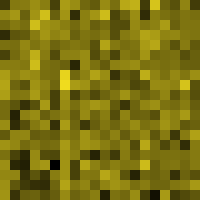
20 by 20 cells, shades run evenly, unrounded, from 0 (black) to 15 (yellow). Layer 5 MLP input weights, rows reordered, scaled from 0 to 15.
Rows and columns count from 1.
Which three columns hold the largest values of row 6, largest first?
4, 15, 9
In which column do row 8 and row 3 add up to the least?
12
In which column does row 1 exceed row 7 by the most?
8
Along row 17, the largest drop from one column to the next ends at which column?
6
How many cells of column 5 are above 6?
16
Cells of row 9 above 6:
16
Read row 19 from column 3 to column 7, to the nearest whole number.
4 3 3 7 11
